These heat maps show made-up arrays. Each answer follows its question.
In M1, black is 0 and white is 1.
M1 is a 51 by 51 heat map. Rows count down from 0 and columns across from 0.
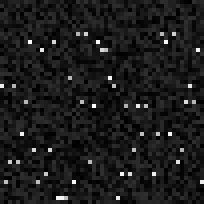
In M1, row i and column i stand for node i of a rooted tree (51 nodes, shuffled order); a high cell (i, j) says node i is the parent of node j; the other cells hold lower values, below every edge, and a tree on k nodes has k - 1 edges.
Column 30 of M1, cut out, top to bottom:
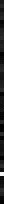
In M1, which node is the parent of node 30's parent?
8
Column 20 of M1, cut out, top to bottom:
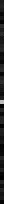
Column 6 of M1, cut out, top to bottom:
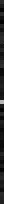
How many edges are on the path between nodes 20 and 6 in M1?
2
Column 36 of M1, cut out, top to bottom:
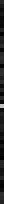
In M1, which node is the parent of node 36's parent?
12
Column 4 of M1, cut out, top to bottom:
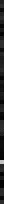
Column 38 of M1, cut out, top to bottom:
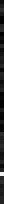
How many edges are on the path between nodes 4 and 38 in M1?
4
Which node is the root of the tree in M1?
37
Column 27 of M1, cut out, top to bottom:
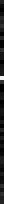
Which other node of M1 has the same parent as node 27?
17
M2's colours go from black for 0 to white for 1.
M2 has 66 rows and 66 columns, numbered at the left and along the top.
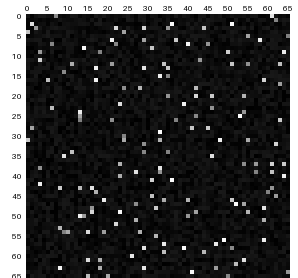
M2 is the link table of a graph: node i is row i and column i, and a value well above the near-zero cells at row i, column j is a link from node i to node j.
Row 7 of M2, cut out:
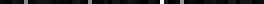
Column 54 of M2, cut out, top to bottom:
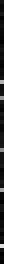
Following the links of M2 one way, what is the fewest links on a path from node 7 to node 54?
3
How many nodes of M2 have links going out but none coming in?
6
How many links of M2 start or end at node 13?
8
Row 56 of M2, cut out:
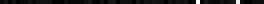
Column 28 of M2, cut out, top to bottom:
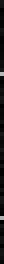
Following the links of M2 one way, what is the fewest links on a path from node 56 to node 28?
6
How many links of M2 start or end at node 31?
8
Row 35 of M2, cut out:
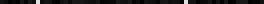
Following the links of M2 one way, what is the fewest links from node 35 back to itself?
3
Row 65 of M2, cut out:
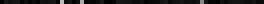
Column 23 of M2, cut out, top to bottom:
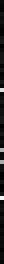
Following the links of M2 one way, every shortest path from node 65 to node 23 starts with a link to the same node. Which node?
node 50
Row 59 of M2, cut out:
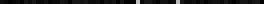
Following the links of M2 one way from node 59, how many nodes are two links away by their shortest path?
5
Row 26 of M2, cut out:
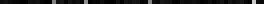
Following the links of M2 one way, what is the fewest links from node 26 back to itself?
7
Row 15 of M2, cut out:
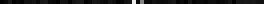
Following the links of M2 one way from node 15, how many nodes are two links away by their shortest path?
2
